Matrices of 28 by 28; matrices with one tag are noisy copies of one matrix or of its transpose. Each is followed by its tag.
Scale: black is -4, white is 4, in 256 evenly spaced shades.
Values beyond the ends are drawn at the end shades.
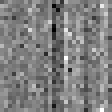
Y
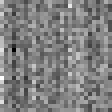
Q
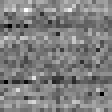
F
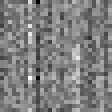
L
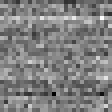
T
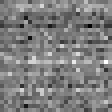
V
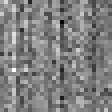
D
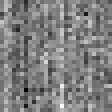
V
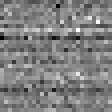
L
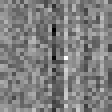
Y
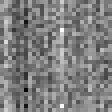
V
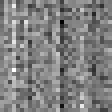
D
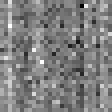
F
